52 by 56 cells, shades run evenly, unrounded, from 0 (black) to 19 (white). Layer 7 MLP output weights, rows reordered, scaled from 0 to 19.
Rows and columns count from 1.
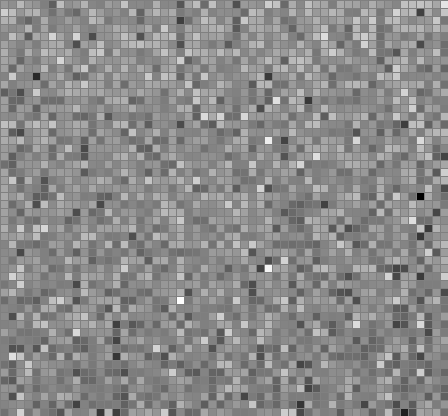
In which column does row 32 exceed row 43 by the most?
54
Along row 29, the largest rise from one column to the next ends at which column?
55
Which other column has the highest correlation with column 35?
27
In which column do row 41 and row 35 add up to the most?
49
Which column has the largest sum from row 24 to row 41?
23
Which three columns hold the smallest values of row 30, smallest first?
53, 17, 43
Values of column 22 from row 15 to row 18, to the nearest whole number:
11 10 12 12
